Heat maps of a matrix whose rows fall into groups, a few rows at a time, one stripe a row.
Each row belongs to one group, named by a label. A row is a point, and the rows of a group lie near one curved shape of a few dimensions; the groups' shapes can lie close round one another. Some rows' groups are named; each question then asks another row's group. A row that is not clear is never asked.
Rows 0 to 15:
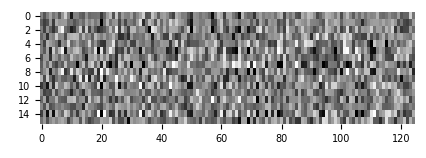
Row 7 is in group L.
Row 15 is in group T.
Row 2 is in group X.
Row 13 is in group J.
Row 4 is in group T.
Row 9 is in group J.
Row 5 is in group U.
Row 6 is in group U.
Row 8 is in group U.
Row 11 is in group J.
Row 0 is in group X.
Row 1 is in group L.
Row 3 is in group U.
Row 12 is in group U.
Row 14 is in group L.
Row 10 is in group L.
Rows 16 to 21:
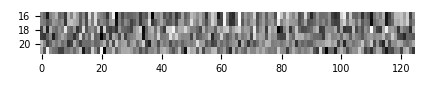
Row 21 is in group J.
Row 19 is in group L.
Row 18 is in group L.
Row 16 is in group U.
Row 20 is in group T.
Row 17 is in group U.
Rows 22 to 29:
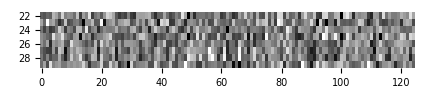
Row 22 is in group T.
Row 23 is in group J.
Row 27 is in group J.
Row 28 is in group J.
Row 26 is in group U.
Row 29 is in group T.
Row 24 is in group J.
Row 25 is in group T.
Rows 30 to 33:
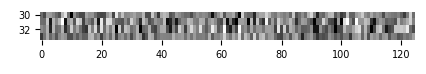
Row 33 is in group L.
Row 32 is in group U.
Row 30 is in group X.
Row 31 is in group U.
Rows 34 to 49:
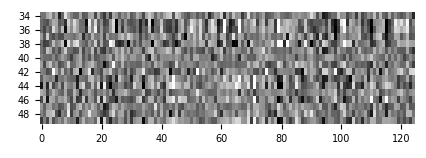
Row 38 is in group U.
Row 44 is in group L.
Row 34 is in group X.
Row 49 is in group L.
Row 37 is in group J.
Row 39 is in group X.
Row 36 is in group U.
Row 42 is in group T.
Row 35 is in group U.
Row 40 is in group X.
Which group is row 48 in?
T
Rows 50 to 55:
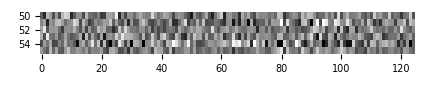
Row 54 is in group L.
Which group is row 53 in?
J
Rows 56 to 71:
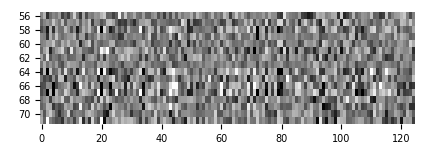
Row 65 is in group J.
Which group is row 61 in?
U
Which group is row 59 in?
U
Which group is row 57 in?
T
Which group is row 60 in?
T
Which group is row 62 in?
J
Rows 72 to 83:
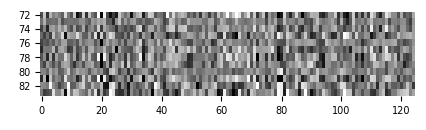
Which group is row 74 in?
L
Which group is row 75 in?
U
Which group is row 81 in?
L
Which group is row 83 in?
U
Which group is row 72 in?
L
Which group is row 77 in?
L
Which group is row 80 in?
T
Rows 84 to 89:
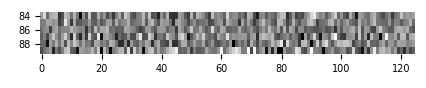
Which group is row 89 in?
L
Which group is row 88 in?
U
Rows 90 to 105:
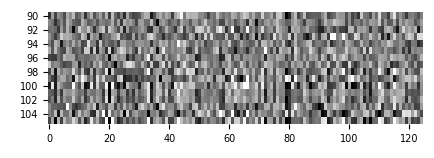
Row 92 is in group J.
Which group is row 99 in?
U
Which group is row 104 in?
U
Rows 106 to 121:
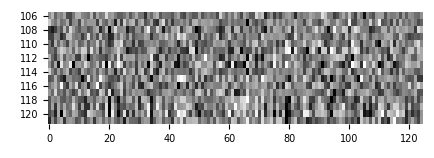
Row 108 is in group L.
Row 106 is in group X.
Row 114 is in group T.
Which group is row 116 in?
T
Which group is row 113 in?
U
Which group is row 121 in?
L
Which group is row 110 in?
T
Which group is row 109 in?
L
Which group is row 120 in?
L
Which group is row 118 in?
L
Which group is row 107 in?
T
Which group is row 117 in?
J
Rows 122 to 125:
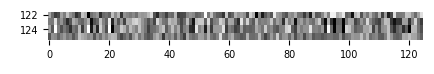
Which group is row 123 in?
J
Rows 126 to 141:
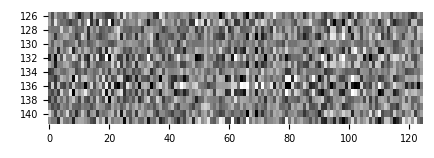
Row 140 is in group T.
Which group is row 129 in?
T
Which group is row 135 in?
U
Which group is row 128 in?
T
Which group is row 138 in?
L
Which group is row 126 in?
X
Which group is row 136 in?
L
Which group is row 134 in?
L
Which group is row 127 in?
J
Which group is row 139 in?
J
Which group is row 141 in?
U
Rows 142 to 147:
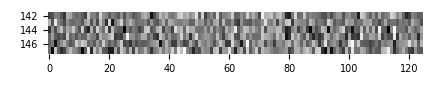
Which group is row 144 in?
L
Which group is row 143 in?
J
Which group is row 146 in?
U
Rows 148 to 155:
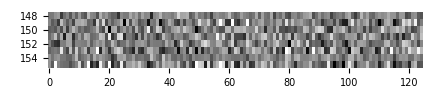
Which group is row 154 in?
T
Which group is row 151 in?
J
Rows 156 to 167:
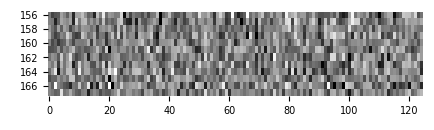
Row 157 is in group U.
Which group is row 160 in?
J
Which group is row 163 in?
U
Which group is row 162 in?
T
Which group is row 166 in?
J
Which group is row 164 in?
U
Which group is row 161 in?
L
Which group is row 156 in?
U
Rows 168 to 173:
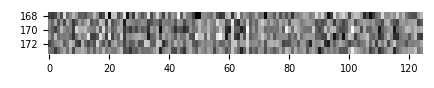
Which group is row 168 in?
L
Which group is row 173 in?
U
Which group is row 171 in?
J
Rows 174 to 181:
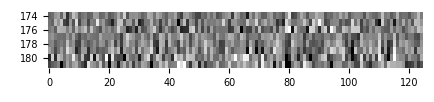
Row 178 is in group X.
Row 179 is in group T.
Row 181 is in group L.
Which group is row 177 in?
X
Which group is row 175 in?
T
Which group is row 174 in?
X
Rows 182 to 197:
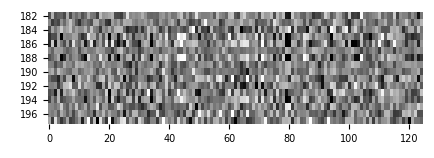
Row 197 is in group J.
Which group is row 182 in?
X
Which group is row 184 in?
T
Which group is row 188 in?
L
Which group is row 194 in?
L
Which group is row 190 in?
T
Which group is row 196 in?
U
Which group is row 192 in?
U
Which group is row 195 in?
T
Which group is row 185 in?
L
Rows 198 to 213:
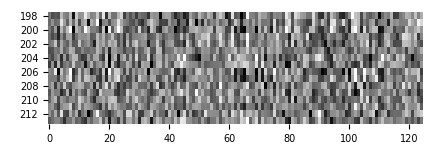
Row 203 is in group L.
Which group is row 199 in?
T
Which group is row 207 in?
U
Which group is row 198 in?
U
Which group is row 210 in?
U
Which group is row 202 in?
U
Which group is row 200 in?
U
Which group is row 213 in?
L
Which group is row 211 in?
U
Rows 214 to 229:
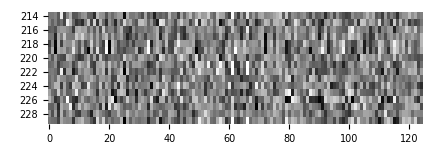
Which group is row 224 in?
X
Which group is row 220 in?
X
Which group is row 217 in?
U
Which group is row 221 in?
J
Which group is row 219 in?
L
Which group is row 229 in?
U
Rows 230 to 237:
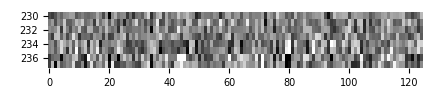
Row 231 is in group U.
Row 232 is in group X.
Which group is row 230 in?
L
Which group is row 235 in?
T
